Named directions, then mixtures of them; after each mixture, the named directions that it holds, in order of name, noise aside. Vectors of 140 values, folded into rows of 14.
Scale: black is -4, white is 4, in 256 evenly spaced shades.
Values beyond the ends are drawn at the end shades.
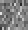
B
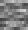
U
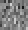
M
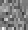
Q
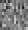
M.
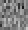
M.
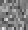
Q.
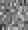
B.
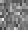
B, Q, U.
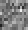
B, M, U.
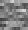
U.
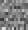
Q, U.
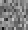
Q.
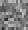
Q, U.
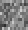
B, U.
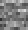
U.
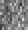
B, M.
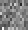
B, Q.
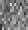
B, M.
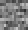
U.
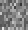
B, Q.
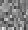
Q.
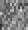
B, M, U.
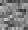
Q, U.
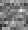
B, U.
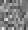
Q.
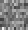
B, Q, U.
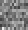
B, Q, U.
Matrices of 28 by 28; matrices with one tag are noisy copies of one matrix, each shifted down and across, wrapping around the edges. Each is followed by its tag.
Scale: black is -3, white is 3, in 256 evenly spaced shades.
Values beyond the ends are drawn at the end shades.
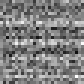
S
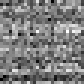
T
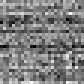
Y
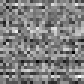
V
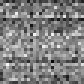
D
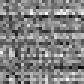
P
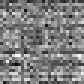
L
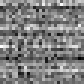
P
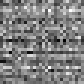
V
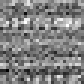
T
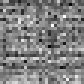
L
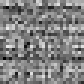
P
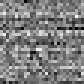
S
